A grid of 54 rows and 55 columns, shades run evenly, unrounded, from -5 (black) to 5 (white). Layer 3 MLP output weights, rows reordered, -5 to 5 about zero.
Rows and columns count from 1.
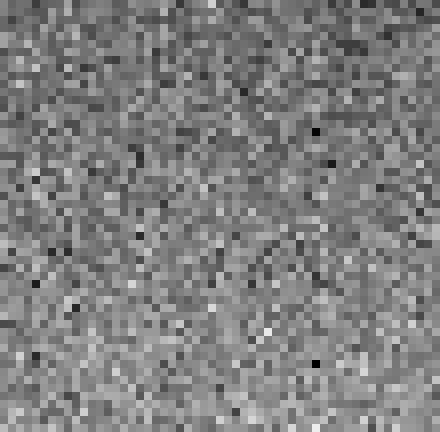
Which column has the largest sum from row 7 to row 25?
19
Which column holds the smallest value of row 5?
49
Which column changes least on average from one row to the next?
16
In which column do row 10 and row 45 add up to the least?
5
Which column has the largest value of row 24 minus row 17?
40
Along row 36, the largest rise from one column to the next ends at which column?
6
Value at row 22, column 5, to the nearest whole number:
3
